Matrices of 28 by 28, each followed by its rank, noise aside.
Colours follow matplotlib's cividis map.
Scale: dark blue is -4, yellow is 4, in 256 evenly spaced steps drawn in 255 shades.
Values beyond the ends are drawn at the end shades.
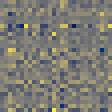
four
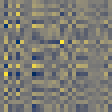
two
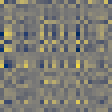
two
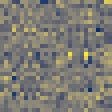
four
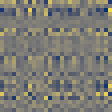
two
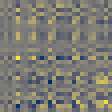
two
